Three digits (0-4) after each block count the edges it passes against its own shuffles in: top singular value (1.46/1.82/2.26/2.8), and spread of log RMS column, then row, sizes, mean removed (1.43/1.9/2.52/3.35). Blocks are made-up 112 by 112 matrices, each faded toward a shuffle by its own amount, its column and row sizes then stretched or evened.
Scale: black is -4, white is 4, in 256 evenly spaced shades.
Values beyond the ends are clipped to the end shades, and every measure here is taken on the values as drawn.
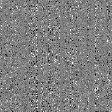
2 4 1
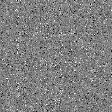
0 2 1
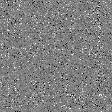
1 2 1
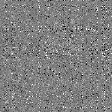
2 3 2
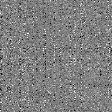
2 3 1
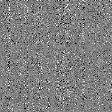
2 3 2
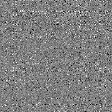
2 2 3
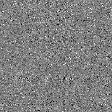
1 1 2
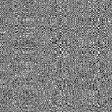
4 3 1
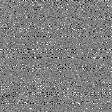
2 0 4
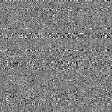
3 2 4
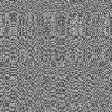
4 3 0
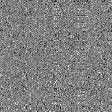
3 3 1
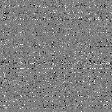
0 2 4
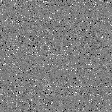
0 1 2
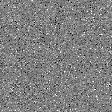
2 0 0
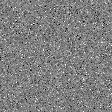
0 0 0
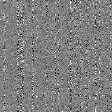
1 4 0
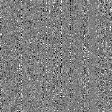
2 4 0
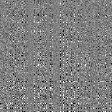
3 4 3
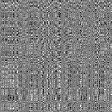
4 4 1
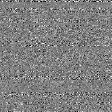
1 1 4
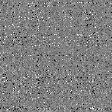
0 2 3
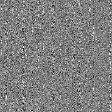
0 4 0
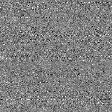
2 0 3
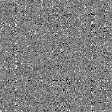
2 3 2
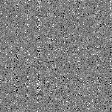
0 3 2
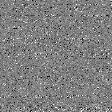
0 1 3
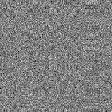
3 0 0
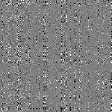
3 4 3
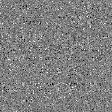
1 1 2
